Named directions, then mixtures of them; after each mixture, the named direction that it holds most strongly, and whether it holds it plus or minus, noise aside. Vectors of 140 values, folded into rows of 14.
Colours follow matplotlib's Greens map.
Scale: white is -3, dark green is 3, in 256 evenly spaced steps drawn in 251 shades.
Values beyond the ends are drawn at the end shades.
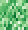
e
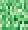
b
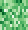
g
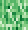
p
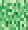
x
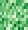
e, minus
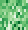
e, minus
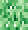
b, plus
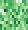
g, minus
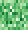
x, plus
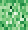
x, minus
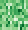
b, minus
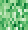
e, minus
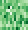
p, plus
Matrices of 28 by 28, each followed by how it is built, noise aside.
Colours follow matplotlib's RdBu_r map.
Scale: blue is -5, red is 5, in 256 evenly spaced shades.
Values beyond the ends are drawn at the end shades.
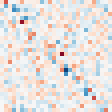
banded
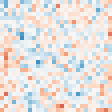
smooth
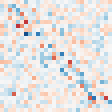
banded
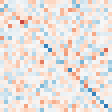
diagonal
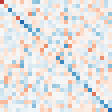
diagonal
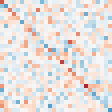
diagonal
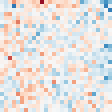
smooth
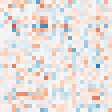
low rank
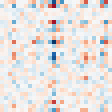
low rank
